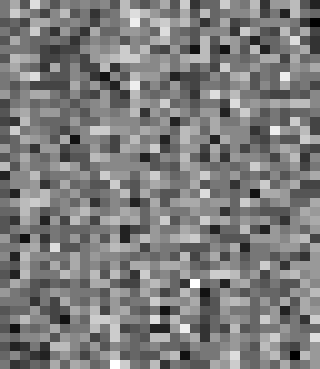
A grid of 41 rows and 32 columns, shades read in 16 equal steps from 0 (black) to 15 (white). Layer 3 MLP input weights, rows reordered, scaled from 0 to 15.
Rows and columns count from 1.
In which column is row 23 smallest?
14
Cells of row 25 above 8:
15
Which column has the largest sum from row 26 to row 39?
12
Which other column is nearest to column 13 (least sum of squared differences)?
9
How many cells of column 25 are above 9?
7
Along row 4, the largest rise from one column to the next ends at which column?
25
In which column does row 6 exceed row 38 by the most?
21
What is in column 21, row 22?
13
